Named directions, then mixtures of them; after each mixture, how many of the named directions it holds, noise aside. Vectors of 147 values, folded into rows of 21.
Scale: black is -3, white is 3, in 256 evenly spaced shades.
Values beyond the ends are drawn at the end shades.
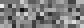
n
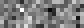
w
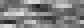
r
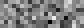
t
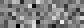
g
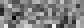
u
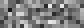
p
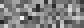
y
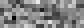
four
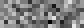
one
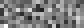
two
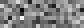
four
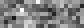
four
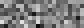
four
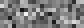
one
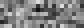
four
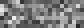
four
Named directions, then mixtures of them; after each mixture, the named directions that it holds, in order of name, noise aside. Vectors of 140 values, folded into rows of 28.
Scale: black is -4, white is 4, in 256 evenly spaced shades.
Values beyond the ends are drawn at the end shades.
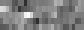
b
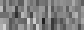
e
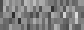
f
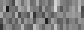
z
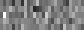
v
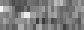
b, e.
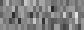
e, f.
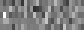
v.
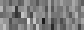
e.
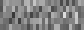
f.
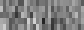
e.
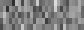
v, z.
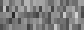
f, z.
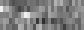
b, e.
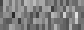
f.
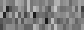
v, z.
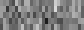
e, z.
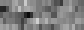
b.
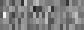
f, v.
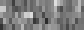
b, z.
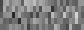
f.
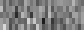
e.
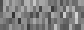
f.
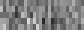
e.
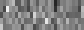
z.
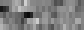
b.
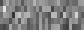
b, f.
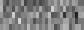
f.
